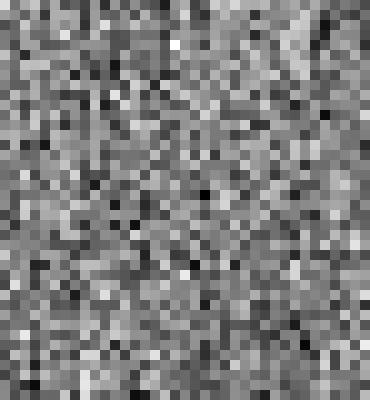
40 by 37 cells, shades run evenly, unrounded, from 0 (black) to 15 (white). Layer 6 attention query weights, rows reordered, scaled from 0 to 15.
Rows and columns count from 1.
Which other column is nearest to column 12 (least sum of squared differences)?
2
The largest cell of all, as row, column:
5, 18
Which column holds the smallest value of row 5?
32
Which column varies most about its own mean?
9
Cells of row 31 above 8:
11
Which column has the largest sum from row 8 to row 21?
14
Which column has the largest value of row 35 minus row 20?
37
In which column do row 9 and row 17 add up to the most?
25
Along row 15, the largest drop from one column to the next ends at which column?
3
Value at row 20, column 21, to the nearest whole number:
0
